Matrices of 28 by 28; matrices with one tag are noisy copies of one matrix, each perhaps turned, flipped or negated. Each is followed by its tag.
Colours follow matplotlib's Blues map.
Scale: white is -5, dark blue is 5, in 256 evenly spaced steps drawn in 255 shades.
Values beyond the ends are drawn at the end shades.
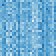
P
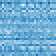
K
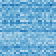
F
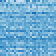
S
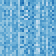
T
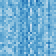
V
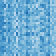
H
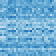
V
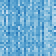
S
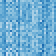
P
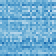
P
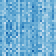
P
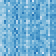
H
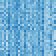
S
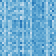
F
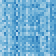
H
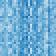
V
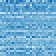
S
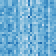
V
